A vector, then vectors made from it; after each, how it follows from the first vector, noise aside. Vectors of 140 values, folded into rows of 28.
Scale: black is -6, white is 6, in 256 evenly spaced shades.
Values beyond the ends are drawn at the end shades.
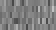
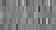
negated, partly zeroed.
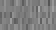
shrunk.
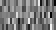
wrapped around, negated, scaled up.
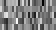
wrapped around, negated, scaled up.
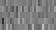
reversed, negated, partly zeroed.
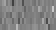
partly zeroed.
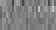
partly zeroed.
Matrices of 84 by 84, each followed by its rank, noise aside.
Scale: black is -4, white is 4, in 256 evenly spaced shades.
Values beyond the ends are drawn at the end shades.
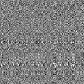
four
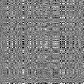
two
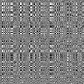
one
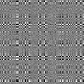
one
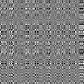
two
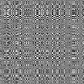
two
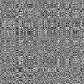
three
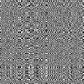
two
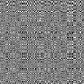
two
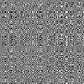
four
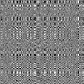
one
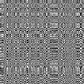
two
